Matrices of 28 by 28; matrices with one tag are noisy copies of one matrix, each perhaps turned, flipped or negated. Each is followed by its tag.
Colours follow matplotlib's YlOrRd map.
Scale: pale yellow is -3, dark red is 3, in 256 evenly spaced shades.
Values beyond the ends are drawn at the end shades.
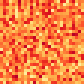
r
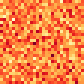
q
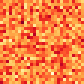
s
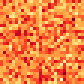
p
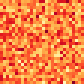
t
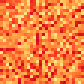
q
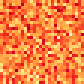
r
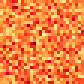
q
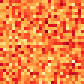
p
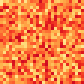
s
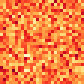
q
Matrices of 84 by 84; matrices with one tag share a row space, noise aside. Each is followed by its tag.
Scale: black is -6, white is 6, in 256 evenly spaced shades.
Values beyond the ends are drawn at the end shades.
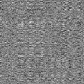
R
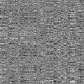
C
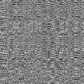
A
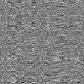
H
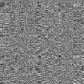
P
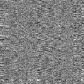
P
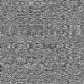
R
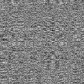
A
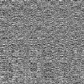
A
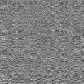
A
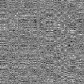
C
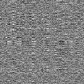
H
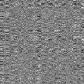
P
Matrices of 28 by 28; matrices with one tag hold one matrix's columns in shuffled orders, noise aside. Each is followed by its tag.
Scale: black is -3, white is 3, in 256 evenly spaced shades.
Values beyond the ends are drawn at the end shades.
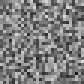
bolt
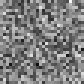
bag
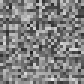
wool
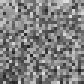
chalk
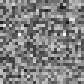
wool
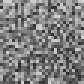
chalk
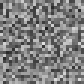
wool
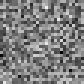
wool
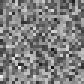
bag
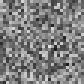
bag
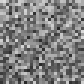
chalk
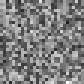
bag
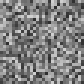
bolt
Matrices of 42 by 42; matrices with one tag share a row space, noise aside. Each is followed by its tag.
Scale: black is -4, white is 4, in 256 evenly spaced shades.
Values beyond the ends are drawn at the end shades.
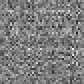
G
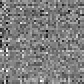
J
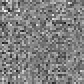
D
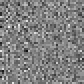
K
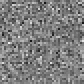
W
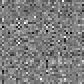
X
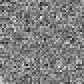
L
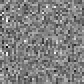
K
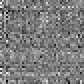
J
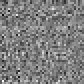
D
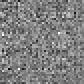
D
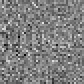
D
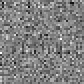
L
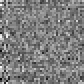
J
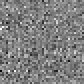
K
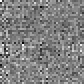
J
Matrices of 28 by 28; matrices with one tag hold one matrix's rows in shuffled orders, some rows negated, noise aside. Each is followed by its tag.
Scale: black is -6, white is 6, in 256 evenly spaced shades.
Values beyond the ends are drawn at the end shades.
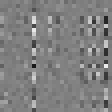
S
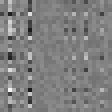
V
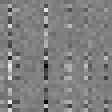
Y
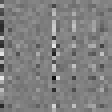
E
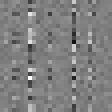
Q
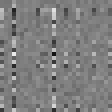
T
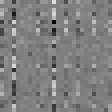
T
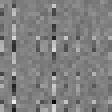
T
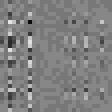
V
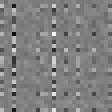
T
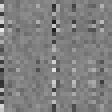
E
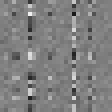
Q
